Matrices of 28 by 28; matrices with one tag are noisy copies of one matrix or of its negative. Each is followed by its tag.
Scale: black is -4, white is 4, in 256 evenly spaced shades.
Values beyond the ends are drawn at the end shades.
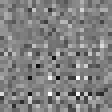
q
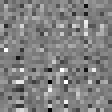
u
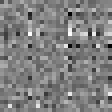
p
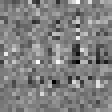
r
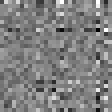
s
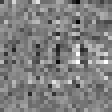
r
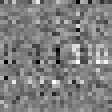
r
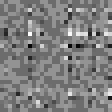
p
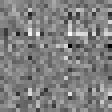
p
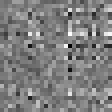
p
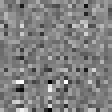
u
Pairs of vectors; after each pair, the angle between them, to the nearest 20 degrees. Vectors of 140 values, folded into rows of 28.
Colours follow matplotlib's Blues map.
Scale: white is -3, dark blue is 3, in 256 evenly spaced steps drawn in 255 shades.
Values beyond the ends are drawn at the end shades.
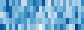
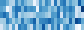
120 degrees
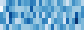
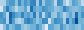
20 degrees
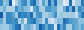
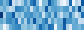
40 degrees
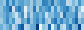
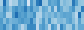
120 degrees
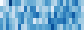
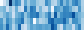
20 degrees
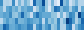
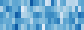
80 degrees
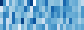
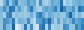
100 degrees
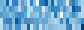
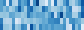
160 degrees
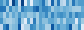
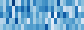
80 degrees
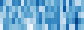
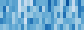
100 degrees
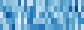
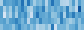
120 degrees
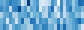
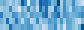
160 degrees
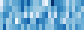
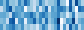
80 degrees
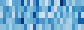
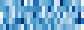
40 degrees
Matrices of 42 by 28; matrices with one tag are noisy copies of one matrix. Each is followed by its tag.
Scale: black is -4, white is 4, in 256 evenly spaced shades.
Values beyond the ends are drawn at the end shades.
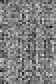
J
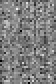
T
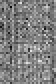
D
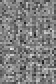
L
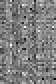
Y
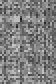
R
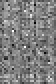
T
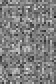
R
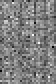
T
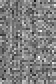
Y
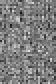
R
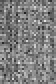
D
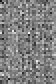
J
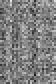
Y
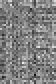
Y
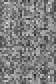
T
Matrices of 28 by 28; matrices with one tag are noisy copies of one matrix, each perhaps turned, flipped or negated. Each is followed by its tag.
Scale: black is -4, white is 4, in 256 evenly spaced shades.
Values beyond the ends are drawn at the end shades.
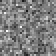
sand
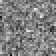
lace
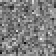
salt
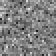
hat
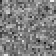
salt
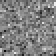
salt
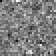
lace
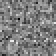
salt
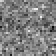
lace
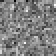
salt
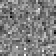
sand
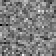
sand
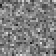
salt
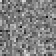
sand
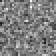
sand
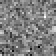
sand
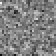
salt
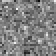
lace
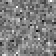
salt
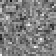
lace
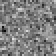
lace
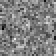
lace
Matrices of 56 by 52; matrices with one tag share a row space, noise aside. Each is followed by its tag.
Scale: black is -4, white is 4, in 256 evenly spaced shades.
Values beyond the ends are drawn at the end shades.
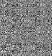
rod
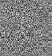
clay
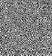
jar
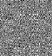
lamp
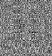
lamp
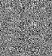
lamp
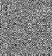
jar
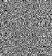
jar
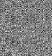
rod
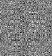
lamp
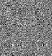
rod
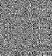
jar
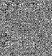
rod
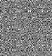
jar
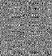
lamp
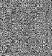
rod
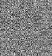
clay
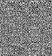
lamp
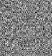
rod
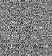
clay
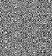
jar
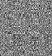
lamp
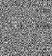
jar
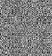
jar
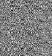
clay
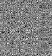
clay
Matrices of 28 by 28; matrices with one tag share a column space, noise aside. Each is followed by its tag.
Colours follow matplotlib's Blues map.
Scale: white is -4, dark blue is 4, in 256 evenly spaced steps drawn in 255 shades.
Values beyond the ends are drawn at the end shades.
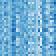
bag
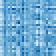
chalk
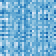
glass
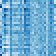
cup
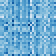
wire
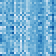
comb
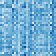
cup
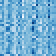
wire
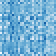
comb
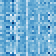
comb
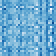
chalk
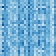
chalk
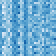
bag
